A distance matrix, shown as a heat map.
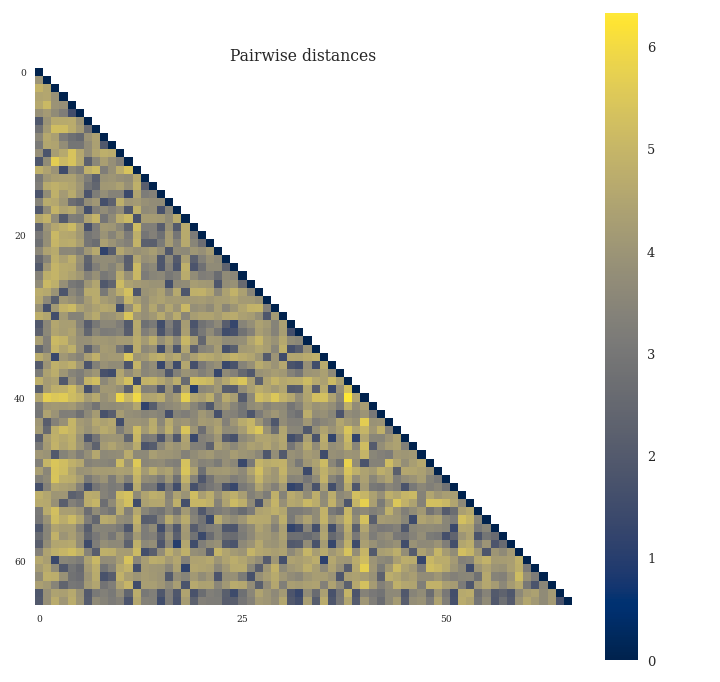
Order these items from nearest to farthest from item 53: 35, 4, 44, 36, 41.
4, 35, 41, 36, 44
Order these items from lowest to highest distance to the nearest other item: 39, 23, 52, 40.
39, 23, 40, 52
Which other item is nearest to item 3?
12
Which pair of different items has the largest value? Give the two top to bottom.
38, 40
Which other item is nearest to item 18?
61
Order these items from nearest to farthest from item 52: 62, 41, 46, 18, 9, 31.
9, 62, 18, 41, 31, 46
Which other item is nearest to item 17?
58
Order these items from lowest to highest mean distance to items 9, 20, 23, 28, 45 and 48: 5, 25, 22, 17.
17, 25, 22, 5
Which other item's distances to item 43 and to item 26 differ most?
10
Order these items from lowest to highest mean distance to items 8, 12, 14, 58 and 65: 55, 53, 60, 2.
53, 55, 60, 2
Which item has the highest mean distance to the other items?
40
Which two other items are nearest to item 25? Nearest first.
48, 40
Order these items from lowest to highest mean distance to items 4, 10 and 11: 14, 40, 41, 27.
41, 14, 27, 40
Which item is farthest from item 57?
2
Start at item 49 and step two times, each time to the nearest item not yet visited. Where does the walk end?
44
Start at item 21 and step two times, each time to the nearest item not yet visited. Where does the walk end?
46
